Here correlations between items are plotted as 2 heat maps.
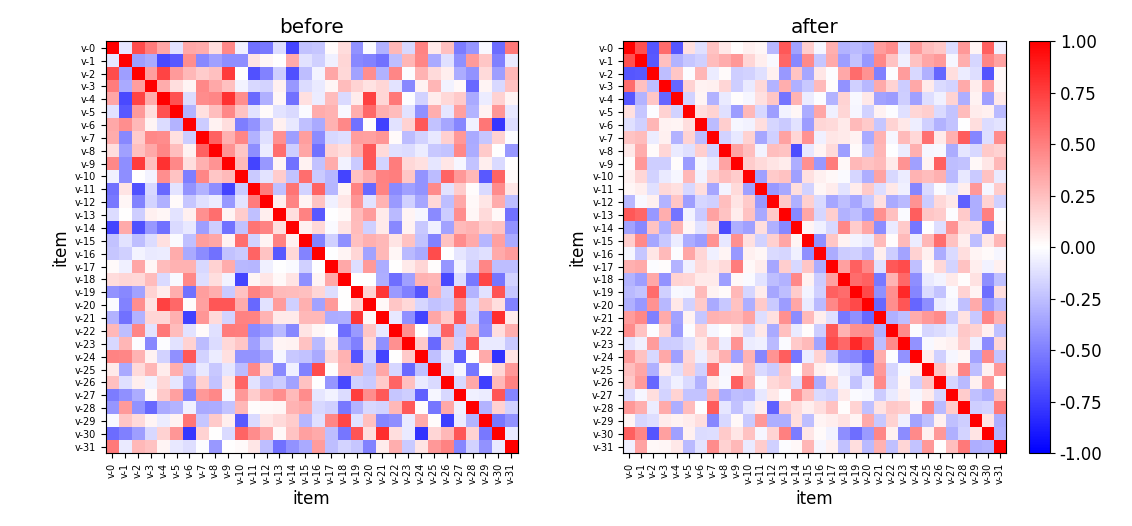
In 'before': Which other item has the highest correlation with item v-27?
v-19
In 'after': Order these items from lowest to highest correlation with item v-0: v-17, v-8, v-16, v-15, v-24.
v-16, v-8, v-15, v-17, v-24
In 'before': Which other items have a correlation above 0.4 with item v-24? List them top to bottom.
v-0, v-1, v-6
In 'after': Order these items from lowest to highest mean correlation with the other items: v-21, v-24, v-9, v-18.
v-24, v-18, v-21, v-9
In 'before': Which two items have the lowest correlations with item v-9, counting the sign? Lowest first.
v-11, v-14
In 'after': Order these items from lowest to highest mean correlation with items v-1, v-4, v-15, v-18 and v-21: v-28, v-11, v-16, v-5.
v-16, v-5, v-11, v-28
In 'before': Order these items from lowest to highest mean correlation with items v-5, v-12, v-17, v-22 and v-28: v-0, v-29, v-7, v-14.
v-0, v-7, v-29, v-14
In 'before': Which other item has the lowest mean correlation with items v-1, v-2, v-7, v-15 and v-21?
v-16
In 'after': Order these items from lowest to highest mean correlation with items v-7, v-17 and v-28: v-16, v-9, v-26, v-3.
v-16, v-26, v-9, v-3
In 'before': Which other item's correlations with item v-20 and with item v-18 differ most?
v-10
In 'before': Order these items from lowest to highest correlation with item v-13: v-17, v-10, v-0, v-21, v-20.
v-0, v-17, v-21, v-10, v-20
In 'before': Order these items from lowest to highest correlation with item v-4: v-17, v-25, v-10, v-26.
v-25, v-26, v-17, v-10
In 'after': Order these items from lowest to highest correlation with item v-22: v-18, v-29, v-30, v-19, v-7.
v-7, v-30, v-29, v-18, v-19
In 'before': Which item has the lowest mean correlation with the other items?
v-1
